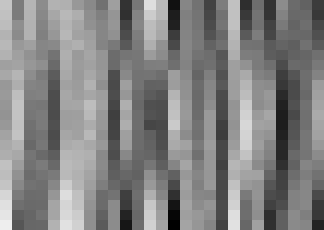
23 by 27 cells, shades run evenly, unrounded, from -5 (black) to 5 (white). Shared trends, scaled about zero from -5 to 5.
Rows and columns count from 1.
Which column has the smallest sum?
24
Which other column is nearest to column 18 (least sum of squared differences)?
22
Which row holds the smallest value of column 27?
23
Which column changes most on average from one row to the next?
15
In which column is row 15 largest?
21
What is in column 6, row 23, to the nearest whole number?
4
